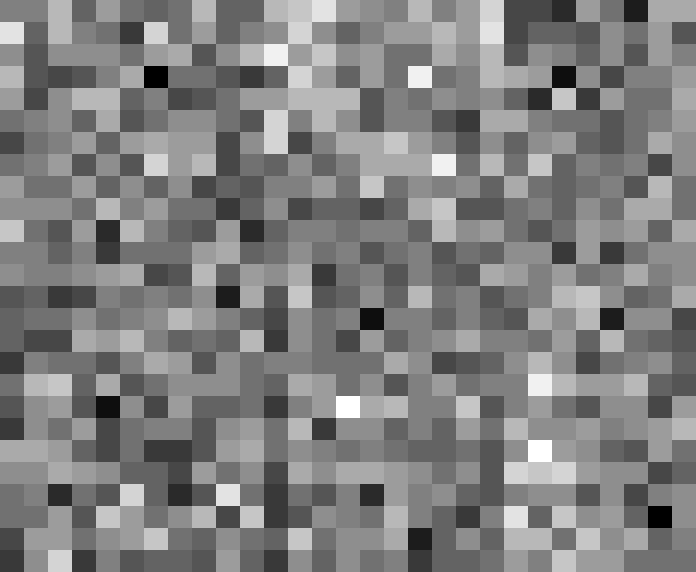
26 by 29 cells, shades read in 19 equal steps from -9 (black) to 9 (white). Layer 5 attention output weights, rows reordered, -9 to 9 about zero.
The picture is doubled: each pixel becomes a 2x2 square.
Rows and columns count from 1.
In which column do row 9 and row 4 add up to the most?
18
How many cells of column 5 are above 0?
12
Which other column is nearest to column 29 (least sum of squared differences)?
15
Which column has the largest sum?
13
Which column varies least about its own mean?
2
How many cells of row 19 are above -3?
21
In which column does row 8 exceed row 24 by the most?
19
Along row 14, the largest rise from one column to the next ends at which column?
11
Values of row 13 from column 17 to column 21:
-3 0 -2 -3 3
